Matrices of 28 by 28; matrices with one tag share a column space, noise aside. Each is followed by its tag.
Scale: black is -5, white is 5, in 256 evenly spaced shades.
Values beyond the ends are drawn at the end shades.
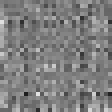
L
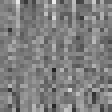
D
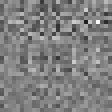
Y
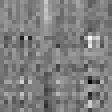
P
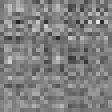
Y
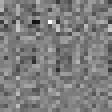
Y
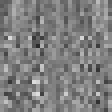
P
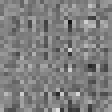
L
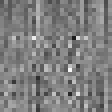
P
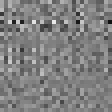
Y
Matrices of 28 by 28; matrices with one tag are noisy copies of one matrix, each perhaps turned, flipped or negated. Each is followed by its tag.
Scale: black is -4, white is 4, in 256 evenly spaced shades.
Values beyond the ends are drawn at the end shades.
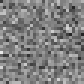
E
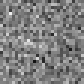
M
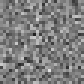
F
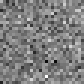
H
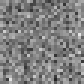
E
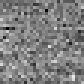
E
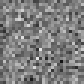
F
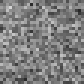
E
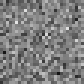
F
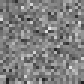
H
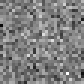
M
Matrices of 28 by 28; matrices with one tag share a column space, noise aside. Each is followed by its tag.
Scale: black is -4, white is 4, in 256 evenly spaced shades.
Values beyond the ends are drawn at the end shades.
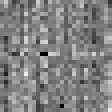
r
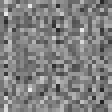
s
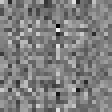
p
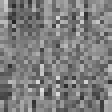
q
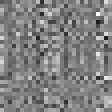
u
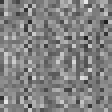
u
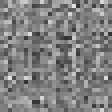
u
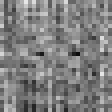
r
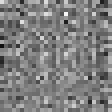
u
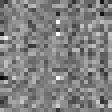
u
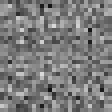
s
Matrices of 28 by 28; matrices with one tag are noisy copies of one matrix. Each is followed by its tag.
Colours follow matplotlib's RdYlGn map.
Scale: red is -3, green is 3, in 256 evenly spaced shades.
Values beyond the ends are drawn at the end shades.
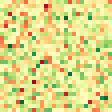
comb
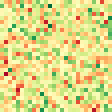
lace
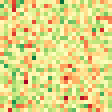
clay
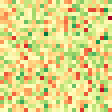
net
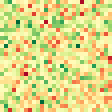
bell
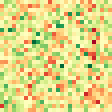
bell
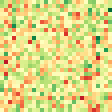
lace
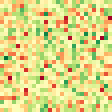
net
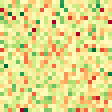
clay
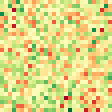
clay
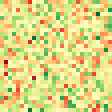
lace
